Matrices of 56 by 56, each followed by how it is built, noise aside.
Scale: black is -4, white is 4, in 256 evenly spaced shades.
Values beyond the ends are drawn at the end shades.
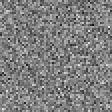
repeating rows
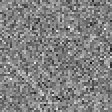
Toeplitz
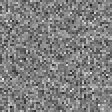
repeating rows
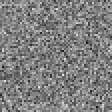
noise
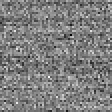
blocks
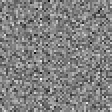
repeating rows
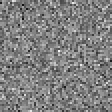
noise
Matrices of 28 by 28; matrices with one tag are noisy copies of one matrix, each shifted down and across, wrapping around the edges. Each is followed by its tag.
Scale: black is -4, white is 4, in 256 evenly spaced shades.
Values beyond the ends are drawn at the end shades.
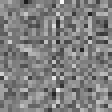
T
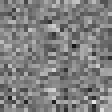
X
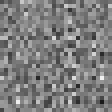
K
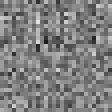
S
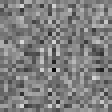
T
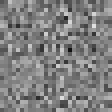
K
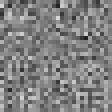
S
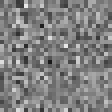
K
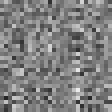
X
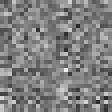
X
